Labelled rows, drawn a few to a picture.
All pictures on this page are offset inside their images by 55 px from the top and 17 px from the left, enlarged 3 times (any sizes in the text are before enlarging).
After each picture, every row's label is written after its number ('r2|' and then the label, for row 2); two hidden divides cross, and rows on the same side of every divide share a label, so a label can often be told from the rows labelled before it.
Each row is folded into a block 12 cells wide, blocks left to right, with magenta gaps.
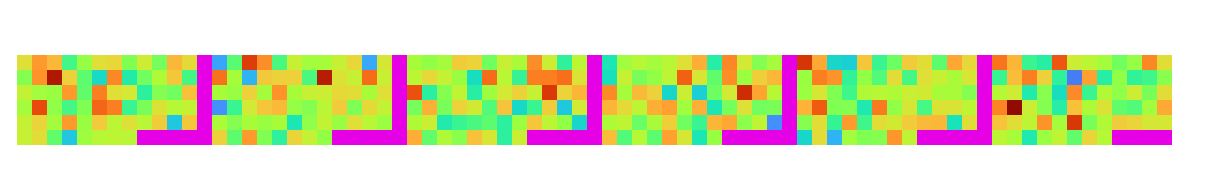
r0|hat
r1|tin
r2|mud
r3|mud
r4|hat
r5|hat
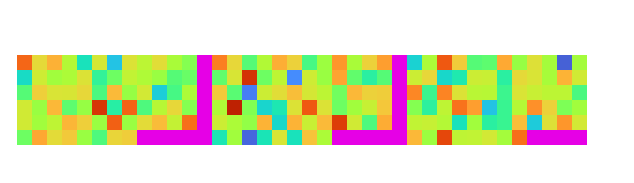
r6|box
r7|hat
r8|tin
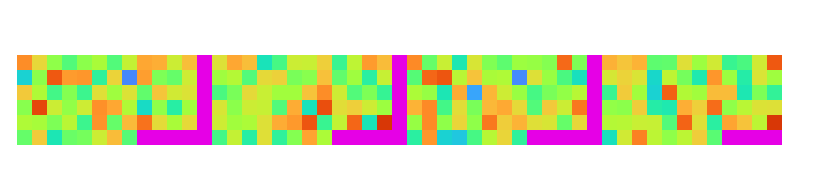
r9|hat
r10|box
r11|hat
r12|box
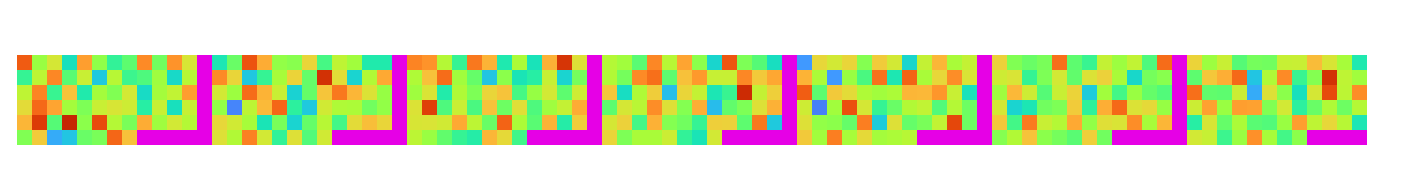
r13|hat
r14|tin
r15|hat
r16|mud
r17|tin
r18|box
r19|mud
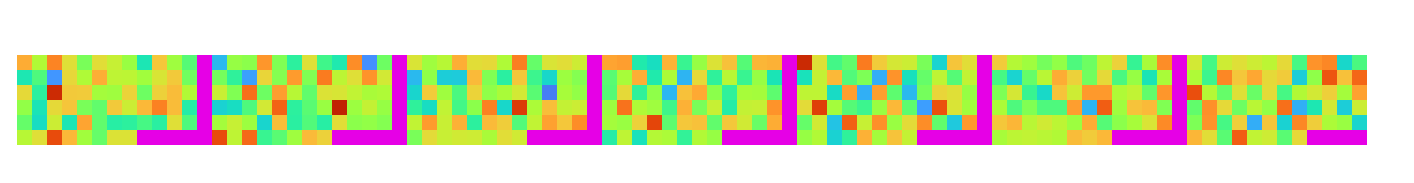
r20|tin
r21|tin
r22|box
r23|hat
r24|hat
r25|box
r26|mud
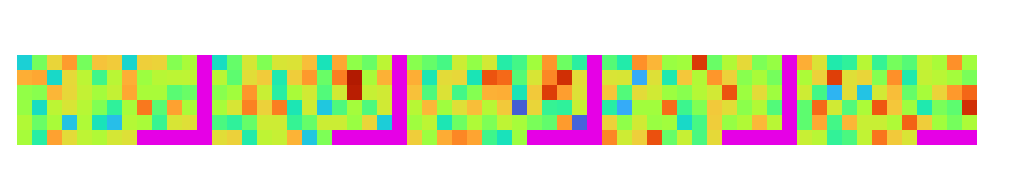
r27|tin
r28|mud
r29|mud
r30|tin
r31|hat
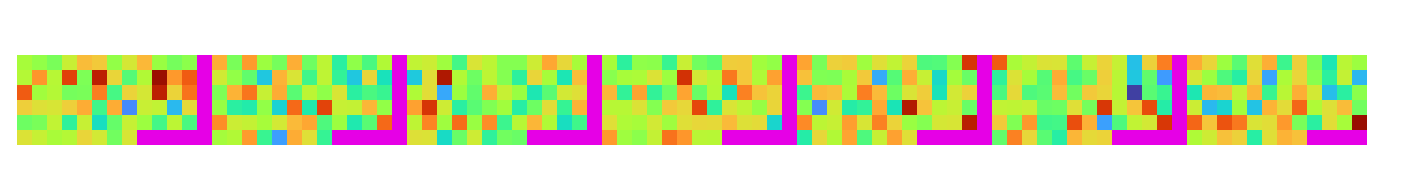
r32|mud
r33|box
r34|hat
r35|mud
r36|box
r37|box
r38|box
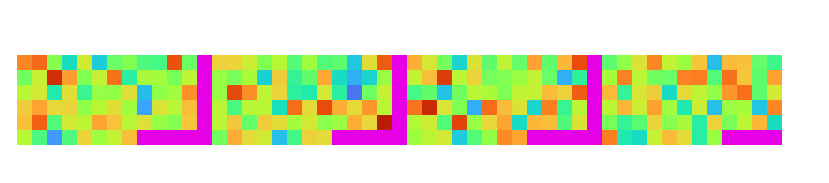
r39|hat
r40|box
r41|hat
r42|mud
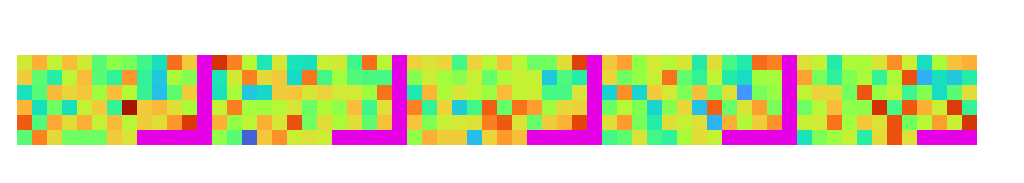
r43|box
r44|hat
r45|box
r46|box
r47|box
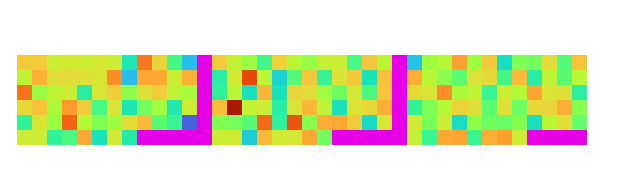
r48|mud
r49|hat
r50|tin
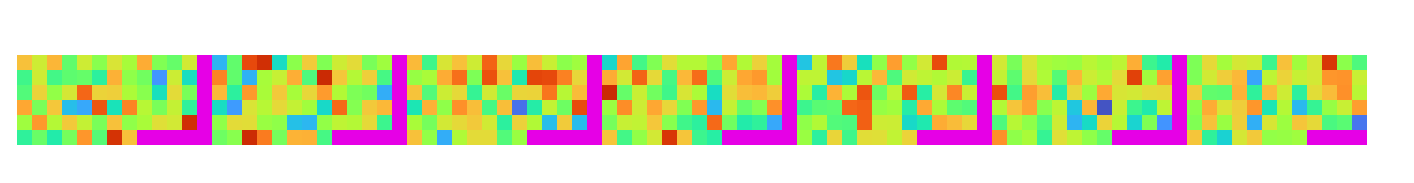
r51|box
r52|tin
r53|mud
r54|mud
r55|tin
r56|mud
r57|mud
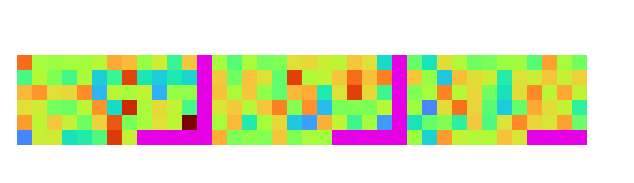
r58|box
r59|mud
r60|tin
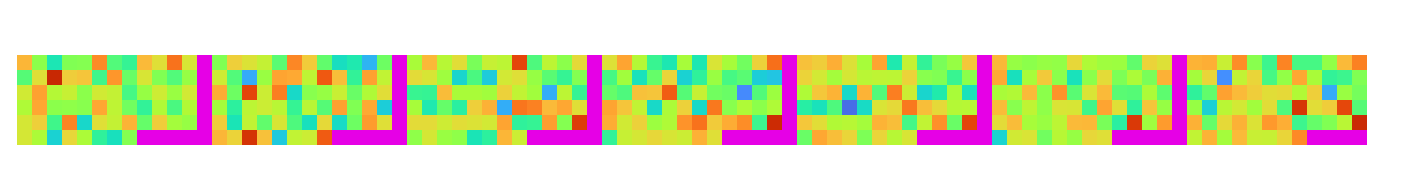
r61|hat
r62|tin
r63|box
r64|box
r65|box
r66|box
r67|box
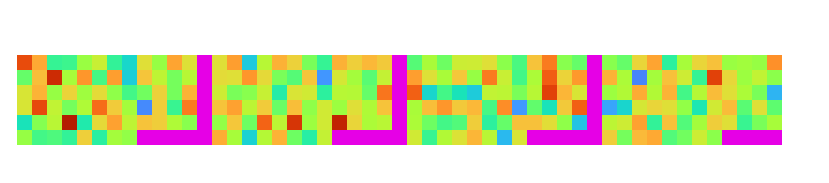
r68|hat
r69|hat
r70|mud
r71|tin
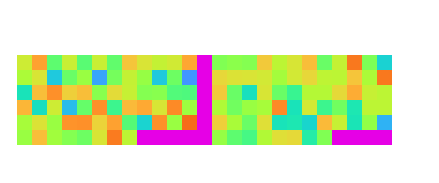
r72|box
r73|mud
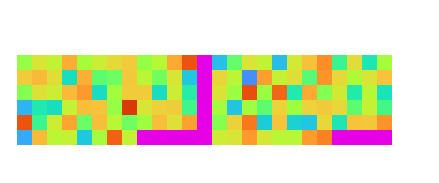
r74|box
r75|tin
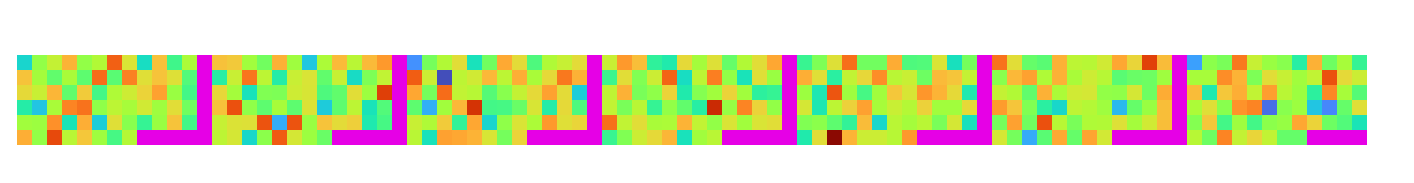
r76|tin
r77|hat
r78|tin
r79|box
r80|tin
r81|hat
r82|mud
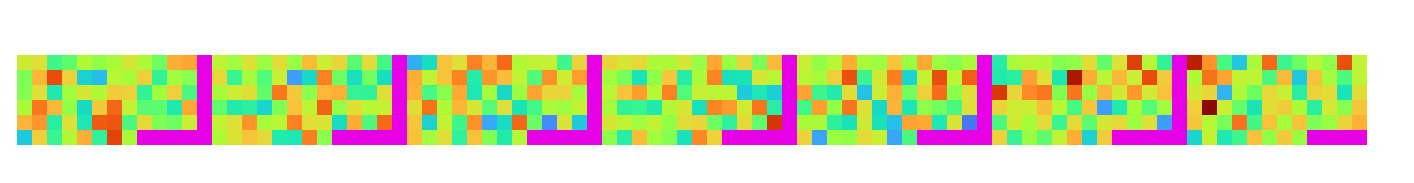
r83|hat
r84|box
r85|mud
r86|box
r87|mud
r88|mud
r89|hat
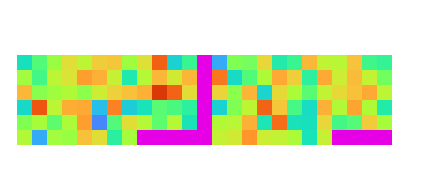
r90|mud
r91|tin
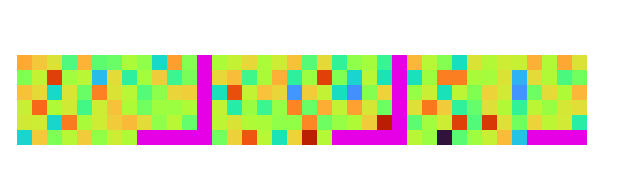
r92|hat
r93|box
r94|hat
